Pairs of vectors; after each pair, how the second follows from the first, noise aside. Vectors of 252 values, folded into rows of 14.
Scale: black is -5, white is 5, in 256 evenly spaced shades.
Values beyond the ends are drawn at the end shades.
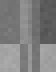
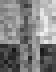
negated, scaled up.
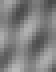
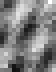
negated, scaled up.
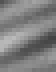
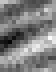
negated, scaled up.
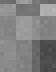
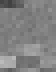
reversed, partly zeroed.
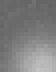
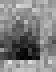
wrapped around, negated, scaled up.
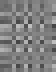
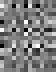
reversed, scaled up.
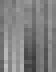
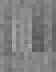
wrapped around, shrunk.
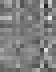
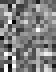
reversed, scaled up.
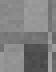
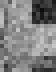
wrapped around, scaled up.
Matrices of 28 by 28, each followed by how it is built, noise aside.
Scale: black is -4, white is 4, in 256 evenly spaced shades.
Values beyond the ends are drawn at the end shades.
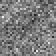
Hankel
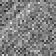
Hankel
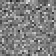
noise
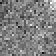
smooth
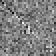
diagonal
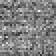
blocks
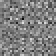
low rank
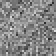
Hankel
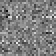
low rank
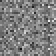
repeating rows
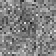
smooth
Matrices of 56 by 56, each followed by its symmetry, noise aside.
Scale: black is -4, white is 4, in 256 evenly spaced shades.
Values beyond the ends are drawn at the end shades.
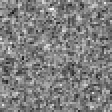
symmetric.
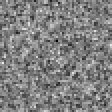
symmetric.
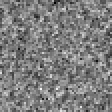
no symmetry.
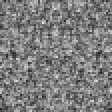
mirrored left to right.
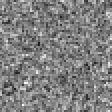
no symmetry.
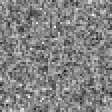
same after a half turn.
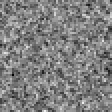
no symmetry.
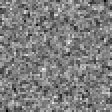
same after a half turn.
